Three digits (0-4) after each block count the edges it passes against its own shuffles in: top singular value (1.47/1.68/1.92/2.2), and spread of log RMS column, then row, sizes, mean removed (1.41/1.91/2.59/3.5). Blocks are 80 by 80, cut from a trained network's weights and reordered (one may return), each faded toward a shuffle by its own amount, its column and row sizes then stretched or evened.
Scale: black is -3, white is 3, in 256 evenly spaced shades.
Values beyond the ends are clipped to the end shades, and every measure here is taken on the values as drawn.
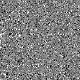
0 1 2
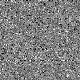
0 0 1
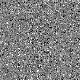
0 2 1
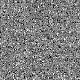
1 1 0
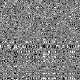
4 1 3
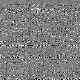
1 1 4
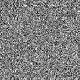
2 0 0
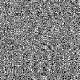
3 1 1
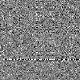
3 1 2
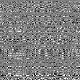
4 1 4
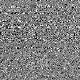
2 0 3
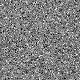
1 0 0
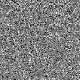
2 1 0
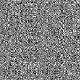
3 2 1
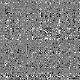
1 3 3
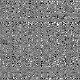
0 3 3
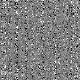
0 3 1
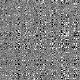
3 3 3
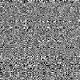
3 1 3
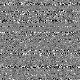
1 0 4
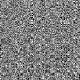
3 2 0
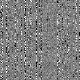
3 4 0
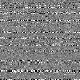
4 0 4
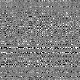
4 2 4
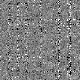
2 3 1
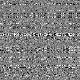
4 0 4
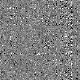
0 3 2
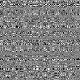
4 1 4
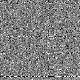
3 0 2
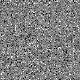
0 2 1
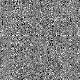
2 3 1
